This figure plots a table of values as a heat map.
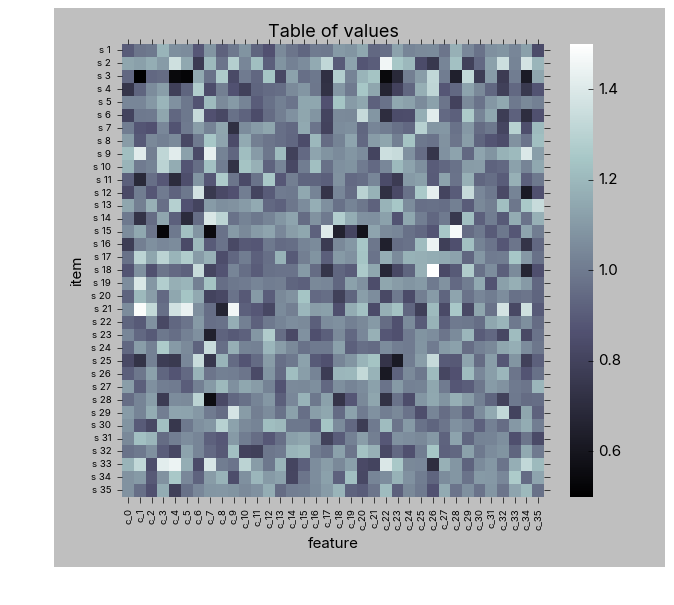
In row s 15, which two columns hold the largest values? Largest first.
c_28, c_17
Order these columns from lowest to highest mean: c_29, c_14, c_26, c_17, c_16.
c_17, c_14, c_16, c_29, c_26
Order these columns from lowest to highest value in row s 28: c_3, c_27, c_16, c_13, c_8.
c_3, c_8, c_13, c_16, c_27
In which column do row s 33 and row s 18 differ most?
c_26
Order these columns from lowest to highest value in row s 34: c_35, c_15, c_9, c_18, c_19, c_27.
c_9, c_18, c_15, c_27, c_35, c_19
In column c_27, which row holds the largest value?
s 15
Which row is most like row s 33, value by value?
s 9
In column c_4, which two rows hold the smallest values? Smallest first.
s 3, s 11
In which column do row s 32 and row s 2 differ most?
c_22
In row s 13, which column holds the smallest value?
c_6
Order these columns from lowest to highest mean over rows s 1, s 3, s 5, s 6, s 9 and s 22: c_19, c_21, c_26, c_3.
c_21, c_19, c_3, c_26
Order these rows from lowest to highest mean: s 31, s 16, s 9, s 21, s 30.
s 16, s 31, s 30, s 21, s 9
